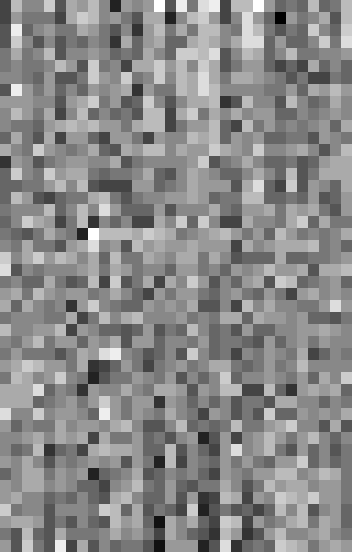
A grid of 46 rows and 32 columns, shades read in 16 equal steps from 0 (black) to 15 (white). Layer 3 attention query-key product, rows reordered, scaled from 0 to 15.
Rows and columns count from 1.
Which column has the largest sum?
18
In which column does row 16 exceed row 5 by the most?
6
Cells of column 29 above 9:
10
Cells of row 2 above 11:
3
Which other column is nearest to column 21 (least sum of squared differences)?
16
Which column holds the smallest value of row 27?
8
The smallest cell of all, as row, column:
2, 26
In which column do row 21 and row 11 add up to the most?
9
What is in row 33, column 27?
3
